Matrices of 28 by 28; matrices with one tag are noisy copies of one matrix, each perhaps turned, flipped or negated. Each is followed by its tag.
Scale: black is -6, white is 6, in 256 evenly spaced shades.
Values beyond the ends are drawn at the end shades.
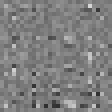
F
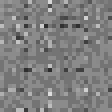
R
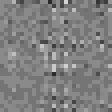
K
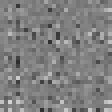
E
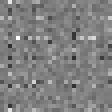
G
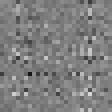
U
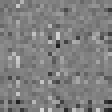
E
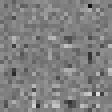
F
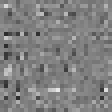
F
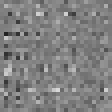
F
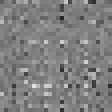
R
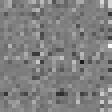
E
